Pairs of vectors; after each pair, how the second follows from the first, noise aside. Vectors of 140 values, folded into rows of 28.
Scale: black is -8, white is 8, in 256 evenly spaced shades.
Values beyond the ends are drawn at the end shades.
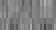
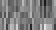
negated, scaled up.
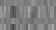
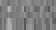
wrapped around, negated.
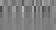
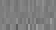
wrapped around, negated, shrunk.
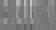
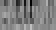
negated, scaled up.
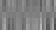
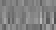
wrapped around.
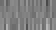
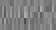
wrapped around.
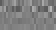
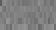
wrapped around, negated, shrunk.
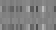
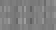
wrapped around, negated, shrunk.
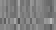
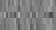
wrapped around, negated.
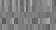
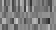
negated, scaled up.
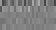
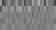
copied.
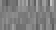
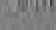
negated, partly zeroed.
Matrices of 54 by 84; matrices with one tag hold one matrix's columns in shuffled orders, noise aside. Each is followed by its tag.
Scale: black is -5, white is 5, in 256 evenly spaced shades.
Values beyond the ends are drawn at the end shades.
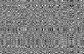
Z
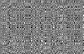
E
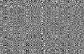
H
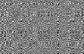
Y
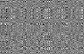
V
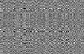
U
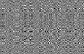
U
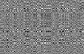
U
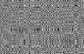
Z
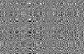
Y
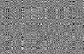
V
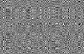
V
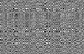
U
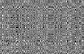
E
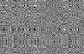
Z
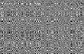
Y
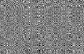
H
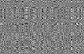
V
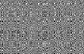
Y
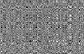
E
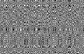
Z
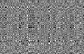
E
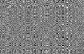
H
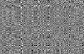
H
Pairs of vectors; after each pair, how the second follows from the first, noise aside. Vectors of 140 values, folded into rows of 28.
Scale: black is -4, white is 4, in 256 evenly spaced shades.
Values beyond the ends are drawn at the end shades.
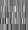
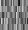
shuffled.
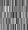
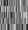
shuffled.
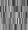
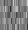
negated, partly zeroed.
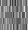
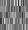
shuffled.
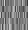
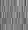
reversed, shrunk.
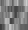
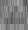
reversed, shrunk.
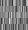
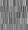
negated, shrunk.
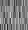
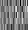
reversed.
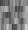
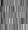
reversed, negated, partly zeroed.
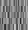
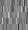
negated, partly zeroed.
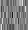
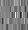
reversed, negated, partly zeroed.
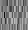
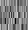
shuffled.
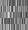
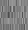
negated, shrunk.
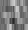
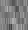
negated, shrunk.
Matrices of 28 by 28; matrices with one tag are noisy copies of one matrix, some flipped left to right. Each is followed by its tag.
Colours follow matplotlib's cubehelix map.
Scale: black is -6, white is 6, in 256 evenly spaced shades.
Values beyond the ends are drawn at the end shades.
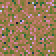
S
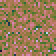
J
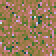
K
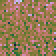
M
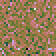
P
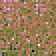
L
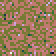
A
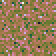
S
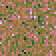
K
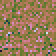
J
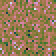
P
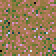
J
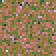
S
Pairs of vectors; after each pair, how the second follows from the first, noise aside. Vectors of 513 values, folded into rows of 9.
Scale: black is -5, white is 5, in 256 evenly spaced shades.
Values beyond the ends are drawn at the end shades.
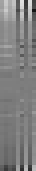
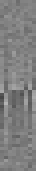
wrapped around, negated, shrunk.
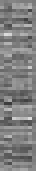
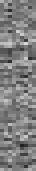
wrapped around, negated.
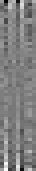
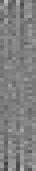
negated, shrunk.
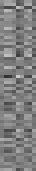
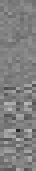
negated, partly zeroed.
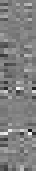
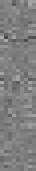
reversed, negated, shrunk.
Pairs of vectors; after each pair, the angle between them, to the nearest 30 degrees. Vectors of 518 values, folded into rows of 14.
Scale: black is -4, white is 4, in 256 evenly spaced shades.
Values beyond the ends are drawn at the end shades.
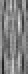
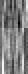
150 degrees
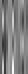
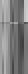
120 degrees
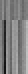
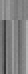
30 degrees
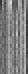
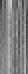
30 degrees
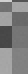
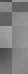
150 degrees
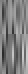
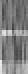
60 degrees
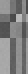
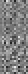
90 degrees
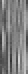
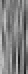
150 degrees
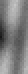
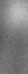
60 degrees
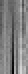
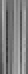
90 degrees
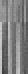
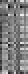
120 degrees
